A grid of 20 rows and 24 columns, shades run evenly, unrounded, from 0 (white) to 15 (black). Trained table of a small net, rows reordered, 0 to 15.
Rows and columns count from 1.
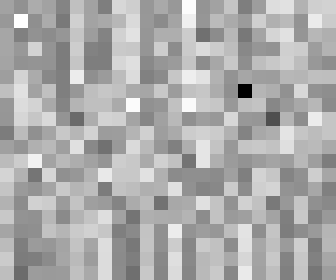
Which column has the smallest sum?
6
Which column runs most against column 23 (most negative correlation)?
22
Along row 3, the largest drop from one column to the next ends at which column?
9
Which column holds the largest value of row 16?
10
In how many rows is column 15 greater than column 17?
9
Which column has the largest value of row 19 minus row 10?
21
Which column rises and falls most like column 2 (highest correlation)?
23
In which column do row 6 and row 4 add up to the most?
5
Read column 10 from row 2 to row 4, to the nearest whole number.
2 2 3
